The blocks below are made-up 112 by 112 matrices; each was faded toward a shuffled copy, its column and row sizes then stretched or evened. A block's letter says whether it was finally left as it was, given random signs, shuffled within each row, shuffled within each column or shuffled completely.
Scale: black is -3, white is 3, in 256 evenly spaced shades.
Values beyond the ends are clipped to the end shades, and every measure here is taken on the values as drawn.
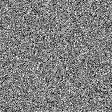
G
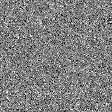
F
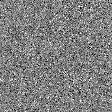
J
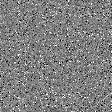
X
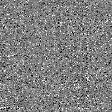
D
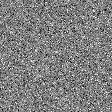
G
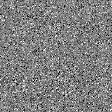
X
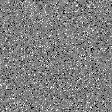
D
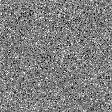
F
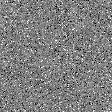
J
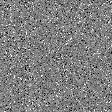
J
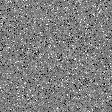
G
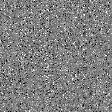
D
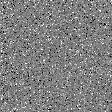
J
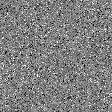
G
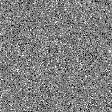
D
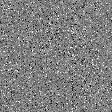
J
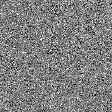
X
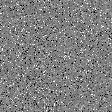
J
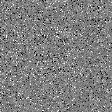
X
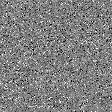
F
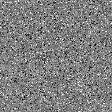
X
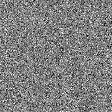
D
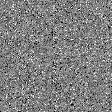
J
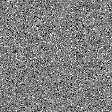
D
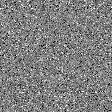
F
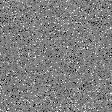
F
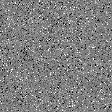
D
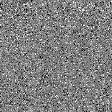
D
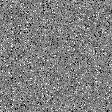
J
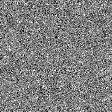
X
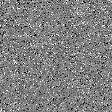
X
